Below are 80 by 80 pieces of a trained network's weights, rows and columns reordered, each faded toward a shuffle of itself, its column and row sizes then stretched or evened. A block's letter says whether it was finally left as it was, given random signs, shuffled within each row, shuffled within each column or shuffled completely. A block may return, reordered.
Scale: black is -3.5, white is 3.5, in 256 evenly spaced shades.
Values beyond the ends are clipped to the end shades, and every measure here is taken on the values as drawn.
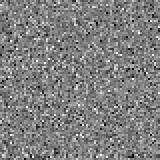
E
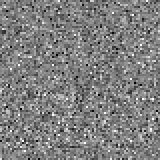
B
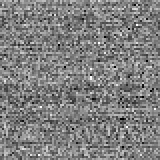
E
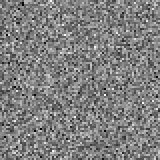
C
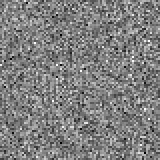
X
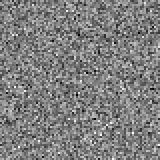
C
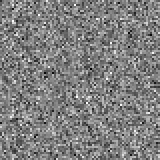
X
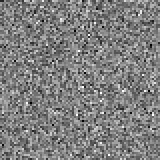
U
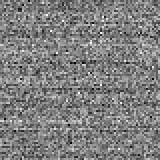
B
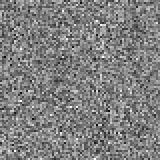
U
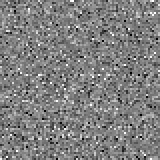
B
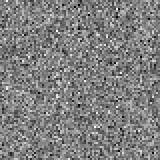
X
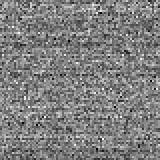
B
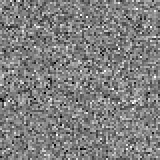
B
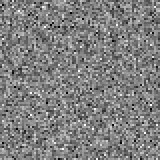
C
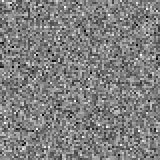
C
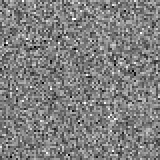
C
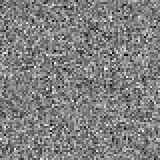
U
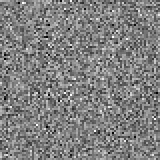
U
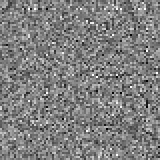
E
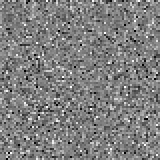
U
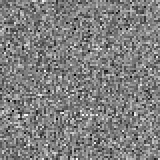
B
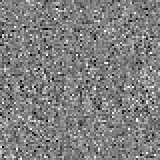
U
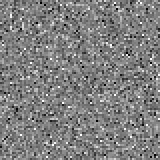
C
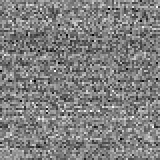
B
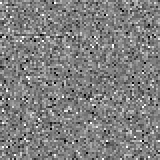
U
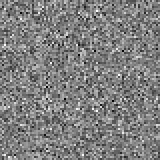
E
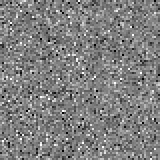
X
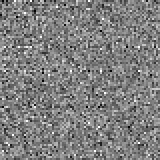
U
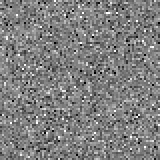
C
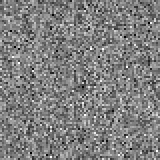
X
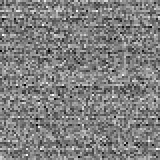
B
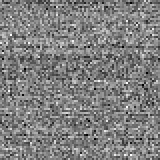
E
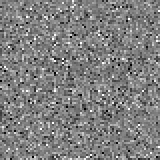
U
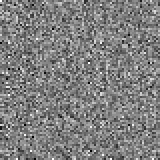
E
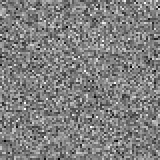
B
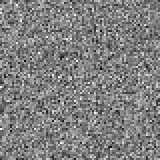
U
